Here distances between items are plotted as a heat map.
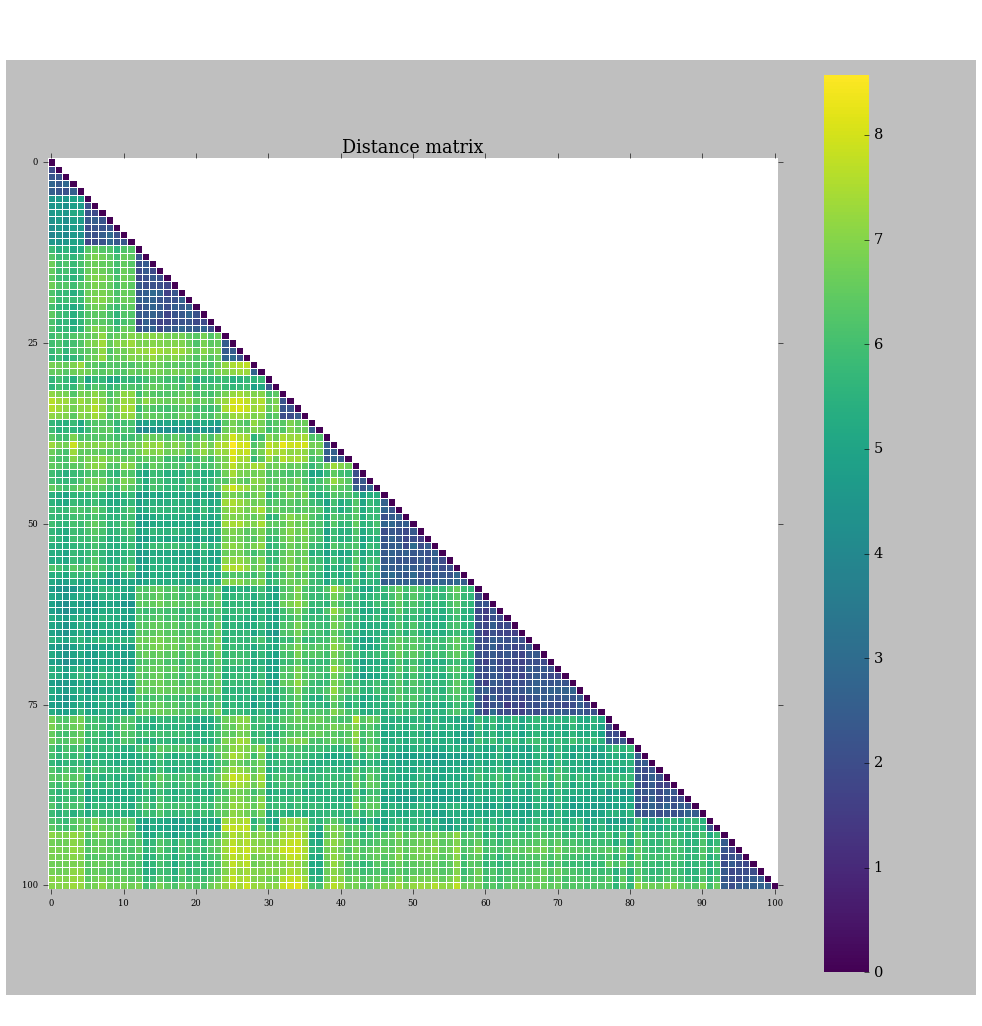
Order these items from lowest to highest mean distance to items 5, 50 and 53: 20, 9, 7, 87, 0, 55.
55, 9, 7, 87, 0, 20
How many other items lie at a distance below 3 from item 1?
4
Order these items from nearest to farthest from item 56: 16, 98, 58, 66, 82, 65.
58, 82, 16, 65, 66, 98
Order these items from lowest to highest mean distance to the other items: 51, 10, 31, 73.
73, 51, 10, 31
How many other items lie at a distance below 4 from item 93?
7
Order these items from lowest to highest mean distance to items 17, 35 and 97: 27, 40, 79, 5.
79, 5, 40, 27
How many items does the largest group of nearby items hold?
18
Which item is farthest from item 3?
39
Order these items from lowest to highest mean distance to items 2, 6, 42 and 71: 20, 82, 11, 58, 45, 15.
11, 45, 58, 82, 20, 15
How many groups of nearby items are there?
16
